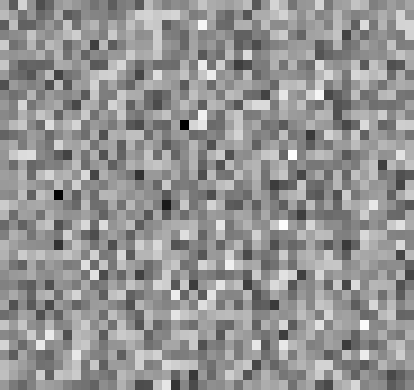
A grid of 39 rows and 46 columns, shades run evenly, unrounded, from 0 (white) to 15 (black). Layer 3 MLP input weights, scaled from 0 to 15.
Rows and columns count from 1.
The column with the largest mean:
39
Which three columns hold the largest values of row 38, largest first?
22, 44, 28
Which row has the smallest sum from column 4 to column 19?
26
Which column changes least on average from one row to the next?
42
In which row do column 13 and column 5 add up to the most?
1
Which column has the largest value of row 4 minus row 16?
33
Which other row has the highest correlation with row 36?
17
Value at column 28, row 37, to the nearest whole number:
3
